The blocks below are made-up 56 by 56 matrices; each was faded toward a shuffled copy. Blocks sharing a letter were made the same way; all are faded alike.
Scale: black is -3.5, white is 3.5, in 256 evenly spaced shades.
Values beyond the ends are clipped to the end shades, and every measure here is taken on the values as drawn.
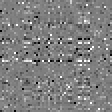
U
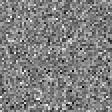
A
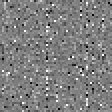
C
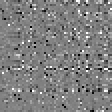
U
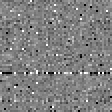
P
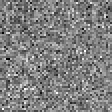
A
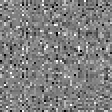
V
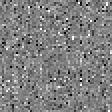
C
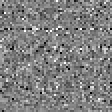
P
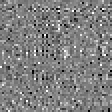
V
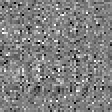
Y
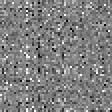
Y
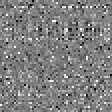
P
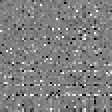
U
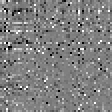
U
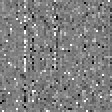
C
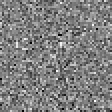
A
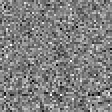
A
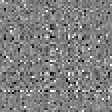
U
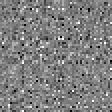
Y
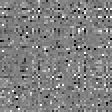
U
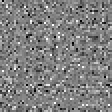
Y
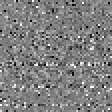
P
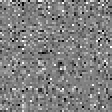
V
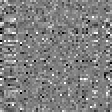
V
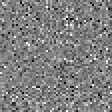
Y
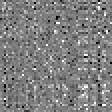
V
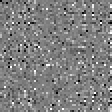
C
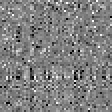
V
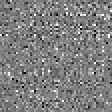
V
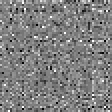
V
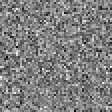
A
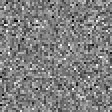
A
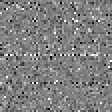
P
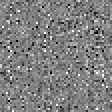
C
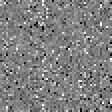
C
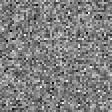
A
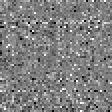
P
